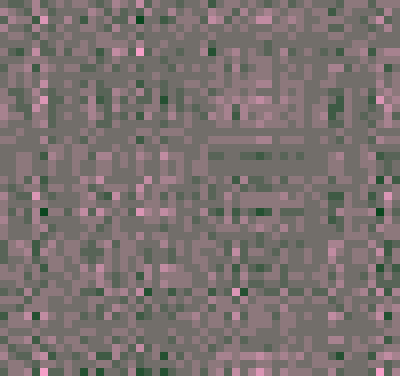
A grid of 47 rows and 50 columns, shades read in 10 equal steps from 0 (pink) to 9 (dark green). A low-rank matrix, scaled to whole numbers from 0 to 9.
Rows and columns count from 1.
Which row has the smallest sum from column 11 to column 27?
27
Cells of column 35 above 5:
3
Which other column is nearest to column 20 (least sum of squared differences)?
44
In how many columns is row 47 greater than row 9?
15
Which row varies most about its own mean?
47
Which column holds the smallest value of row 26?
49
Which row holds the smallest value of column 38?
45
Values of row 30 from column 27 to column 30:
6 5 5 5
